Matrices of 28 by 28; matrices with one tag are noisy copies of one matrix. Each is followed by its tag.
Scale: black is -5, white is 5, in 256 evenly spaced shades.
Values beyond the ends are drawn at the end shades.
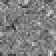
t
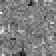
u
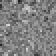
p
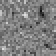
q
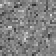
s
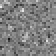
s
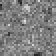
p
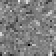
t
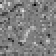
s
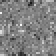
u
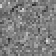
s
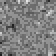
t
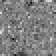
u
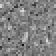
s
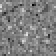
s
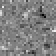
q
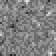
t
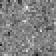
p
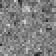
p
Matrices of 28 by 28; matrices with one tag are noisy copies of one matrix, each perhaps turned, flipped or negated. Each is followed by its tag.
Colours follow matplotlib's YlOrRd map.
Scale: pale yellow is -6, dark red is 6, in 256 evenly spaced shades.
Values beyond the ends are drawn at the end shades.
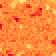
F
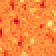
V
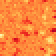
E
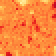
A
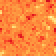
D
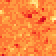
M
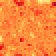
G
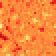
D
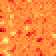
E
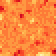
G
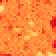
A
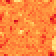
G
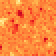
M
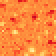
V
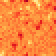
D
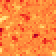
D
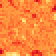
G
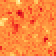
M
